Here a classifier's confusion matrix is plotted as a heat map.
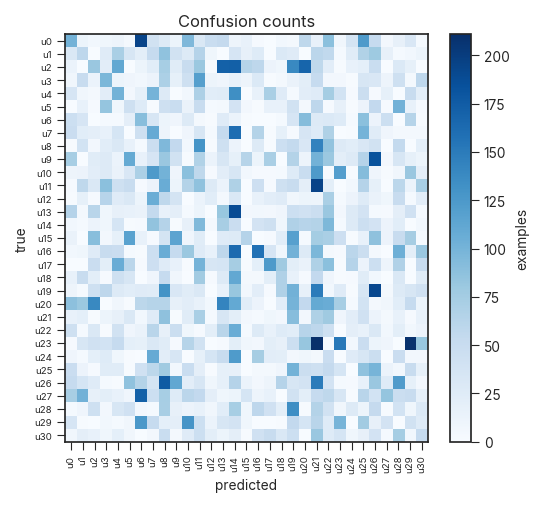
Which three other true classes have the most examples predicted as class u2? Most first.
u20, u15, u13
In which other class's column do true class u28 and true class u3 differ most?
u19
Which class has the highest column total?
u21
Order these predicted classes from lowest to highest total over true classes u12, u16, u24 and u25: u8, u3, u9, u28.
u9, u3, u28, u8
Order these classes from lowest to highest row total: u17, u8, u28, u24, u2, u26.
u24, u28, u8, u17, u26, u2
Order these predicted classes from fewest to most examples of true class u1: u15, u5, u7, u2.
u2, u15, u5, u7
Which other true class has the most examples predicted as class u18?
u17
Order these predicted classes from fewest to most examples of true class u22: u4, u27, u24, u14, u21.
u27, u24, u4, u21, u14
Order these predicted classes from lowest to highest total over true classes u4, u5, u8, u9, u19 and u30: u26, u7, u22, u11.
u7, u22, u11, u26
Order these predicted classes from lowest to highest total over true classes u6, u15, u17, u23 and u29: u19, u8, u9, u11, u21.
u8, u9, u11, u19, u21
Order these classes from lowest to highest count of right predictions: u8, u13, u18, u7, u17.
u18, u13, u8, u7, u17
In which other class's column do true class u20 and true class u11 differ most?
u13
